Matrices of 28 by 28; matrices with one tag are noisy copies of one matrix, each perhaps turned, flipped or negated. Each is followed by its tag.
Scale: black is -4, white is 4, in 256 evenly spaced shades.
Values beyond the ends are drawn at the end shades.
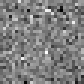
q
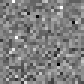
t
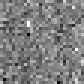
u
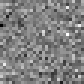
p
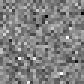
t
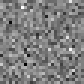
t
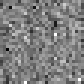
u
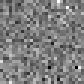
p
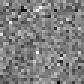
q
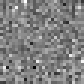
p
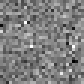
q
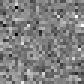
p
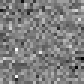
p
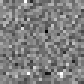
q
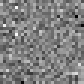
p
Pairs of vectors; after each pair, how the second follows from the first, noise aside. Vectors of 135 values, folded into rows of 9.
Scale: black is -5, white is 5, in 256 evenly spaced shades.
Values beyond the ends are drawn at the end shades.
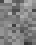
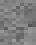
wrapped around, shrunk.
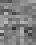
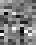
negated, scaled up.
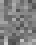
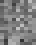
negated.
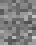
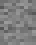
reversed, negated, shrunk.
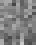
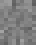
reversed, negated, shrunk.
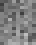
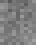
reversed, negated, shrunk.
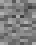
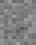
wrapped around, shrunk.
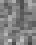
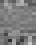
negated, partly zeroed.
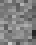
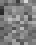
reversed.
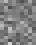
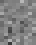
negated, partly zeroed.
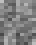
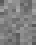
reversed, negated, shrunk.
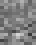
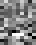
scaled up.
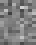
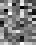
negated, scaled up.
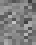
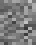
negated.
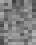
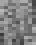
reversed.
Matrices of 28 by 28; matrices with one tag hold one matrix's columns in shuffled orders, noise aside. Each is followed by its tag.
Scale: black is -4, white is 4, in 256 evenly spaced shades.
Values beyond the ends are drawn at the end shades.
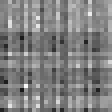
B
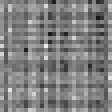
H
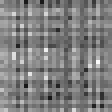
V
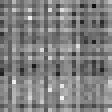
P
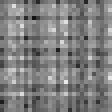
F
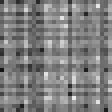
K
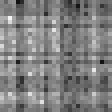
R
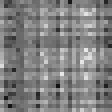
V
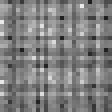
F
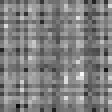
K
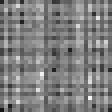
K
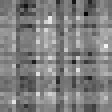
R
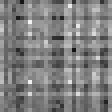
F
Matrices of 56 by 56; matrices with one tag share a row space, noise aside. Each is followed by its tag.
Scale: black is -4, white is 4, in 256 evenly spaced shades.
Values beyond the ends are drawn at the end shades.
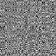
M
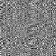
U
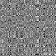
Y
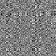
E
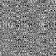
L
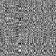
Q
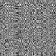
Q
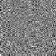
U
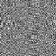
U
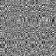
M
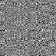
M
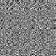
E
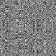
Q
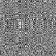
Q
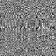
M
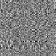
E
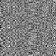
U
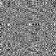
U
